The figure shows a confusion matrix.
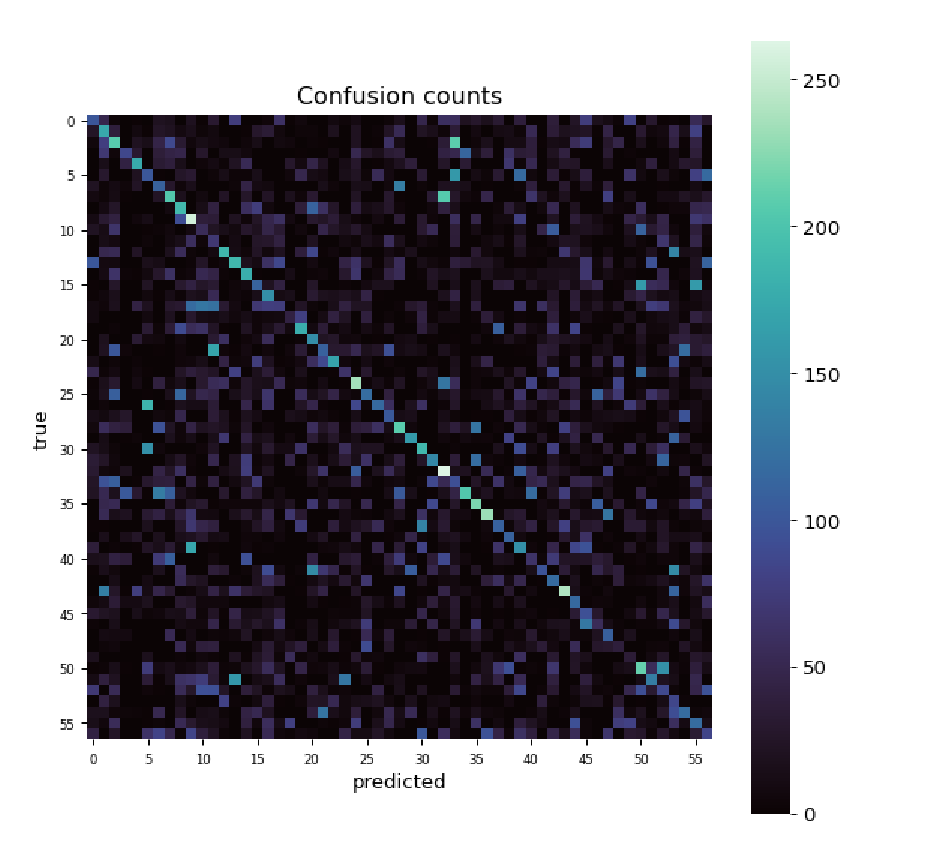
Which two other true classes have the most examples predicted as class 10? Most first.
17, 52
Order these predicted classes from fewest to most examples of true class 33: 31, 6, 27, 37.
27, 6, 37, 31
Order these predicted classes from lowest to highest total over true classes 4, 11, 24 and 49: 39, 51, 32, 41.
41, 51, 39, 32
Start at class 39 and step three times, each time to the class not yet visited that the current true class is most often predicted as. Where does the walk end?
20
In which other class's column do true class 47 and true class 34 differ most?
6
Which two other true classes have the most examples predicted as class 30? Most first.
37, 56
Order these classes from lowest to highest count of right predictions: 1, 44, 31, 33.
33, 44, 31, 1
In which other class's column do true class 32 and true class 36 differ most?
24
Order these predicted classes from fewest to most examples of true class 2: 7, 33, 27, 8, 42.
42, 8, 27, 7, 33
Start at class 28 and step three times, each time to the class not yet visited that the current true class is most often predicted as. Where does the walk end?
45
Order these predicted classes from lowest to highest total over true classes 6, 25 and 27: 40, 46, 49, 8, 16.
49, 40, 16, 46, 8
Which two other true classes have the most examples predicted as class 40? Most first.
34, 24
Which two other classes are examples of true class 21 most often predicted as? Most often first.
11, 54
